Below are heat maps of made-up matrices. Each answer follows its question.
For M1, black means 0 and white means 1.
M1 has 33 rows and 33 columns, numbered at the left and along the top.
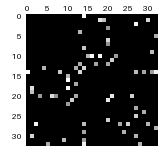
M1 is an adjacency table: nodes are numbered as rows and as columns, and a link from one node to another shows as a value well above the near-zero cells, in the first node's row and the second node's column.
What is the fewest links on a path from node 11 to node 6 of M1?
3
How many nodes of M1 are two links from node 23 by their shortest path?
4
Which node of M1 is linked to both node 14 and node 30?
node 27
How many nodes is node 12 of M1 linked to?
3
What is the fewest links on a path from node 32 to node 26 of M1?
5
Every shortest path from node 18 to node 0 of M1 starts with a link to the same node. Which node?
node 1
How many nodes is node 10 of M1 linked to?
4
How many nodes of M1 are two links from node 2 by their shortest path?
4
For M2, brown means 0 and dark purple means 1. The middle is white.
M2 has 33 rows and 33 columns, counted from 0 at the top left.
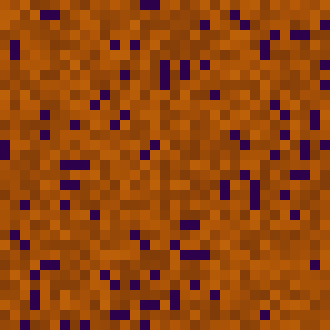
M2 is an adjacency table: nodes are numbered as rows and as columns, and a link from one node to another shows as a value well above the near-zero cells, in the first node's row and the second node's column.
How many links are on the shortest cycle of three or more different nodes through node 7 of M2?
4
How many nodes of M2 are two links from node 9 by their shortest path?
2
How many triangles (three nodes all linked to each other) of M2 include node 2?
0
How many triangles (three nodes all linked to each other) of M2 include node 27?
0
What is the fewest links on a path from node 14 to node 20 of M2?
3
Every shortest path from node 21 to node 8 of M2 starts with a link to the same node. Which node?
node 29
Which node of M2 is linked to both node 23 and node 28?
node 13
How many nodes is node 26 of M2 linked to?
3
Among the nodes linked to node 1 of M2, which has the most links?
node 4
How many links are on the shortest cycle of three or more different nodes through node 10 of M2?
6
